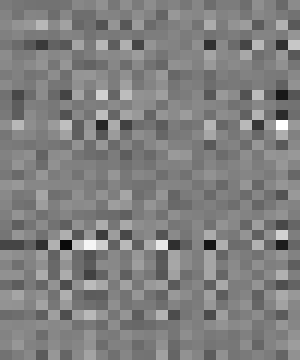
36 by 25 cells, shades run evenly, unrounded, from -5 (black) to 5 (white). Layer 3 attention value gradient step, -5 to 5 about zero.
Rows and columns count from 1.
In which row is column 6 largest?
13
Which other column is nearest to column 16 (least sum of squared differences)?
3
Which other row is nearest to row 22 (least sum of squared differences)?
17
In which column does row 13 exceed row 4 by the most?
24
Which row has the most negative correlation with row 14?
15
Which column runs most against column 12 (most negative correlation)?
25
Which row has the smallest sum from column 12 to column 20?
5
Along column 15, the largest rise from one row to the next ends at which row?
26
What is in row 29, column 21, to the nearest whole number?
0
